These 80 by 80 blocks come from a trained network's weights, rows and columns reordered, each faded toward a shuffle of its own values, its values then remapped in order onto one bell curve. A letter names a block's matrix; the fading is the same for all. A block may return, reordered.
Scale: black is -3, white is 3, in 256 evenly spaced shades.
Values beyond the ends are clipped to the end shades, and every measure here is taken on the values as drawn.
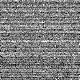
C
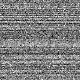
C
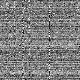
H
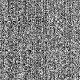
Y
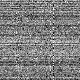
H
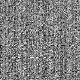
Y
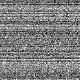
C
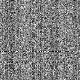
Y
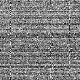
H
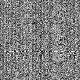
Y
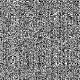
Y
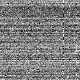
H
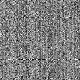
Y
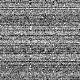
C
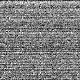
C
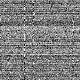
H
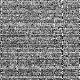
H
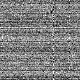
H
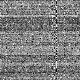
H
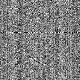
Y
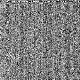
Y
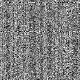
Y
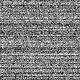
C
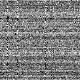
H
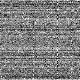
H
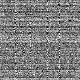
C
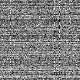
C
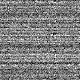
C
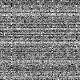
H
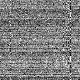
H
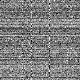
H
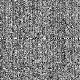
Y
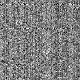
Y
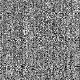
Y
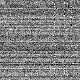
C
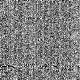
Y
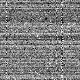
H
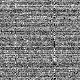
H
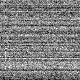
C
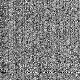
Y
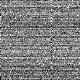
H
